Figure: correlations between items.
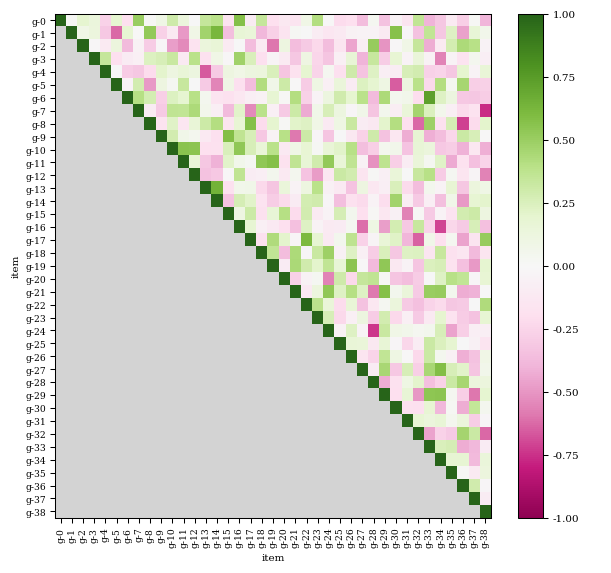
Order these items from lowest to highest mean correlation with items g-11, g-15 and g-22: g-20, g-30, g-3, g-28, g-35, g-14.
g-35, g-28, g-14, g-30, g-3, g-20
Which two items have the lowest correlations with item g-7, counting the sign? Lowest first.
g-38, g-17
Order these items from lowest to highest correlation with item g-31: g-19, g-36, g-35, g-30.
g-30, g-19, g-35, g-36
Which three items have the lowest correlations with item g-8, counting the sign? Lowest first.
g-36, g-32, g-5
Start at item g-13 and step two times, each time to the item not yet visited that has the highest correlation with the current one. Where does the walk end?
g-1
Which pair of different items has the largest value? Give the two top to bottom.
g-6, g-33
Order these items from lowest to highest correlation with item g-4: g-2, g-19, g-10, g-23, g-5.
g-23, g-2, g-5, g-10, g-19
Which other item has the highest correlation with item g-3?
g-16
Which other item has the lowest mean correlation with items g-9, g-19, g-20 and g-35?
g-24
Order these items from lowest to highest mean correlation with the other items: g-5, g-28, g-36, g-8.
g-36, g-28, g-5, g-8
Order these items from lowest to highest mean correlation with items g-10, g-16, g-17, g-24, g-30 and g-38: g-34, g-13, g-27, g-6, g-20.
g-27, g-34, g-20, g-6, g-13
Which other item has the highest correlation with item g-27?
g-34
